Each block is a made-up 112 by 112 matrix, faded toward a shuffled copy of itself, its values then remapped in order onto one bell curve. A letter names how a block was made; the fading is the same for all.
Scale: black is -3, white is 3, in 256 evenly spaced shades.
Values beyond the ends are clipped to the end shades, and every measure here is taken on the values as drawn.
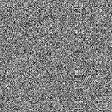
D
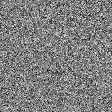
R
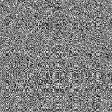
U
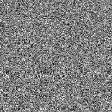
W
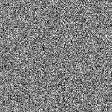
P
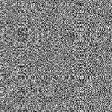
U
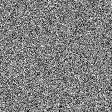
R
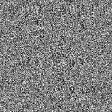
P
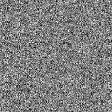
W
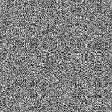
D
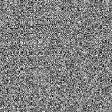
W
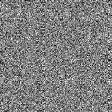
P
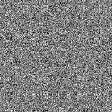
W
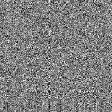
W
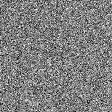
R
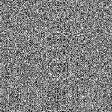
P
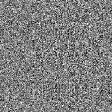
P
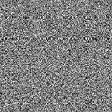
D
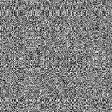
U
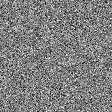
R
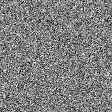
R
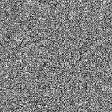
D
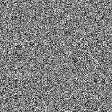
W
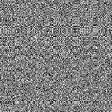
U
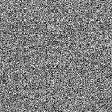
P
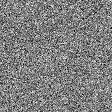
R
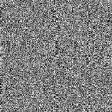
P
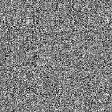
W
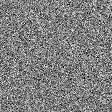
R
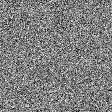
R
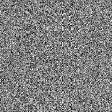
P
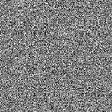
D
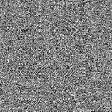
W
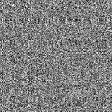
D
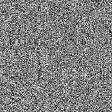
P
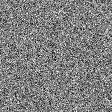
R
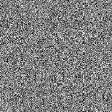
P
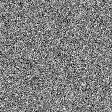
R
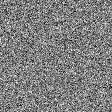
R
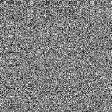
W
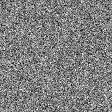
R
